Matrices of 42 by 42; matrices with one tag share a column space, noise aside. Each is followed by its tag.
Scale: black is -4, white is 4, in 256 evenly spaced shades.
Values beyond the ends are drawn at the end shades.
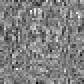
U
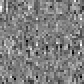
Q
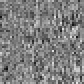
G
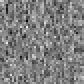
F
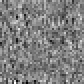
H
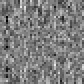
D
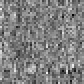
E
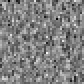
F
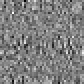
Q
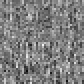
E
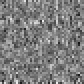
H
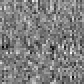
Q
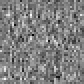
G
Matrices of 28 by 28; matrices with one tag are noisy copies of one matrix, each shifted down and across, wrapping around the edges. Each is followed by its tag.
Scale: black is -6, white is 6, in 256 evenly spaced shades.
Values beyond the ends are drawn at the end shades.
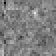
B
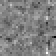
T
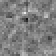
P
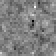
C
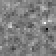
P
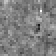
C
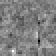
B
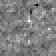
T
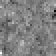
C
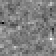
T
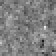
C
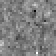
C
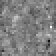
C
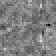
T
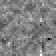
T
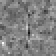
B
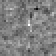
T
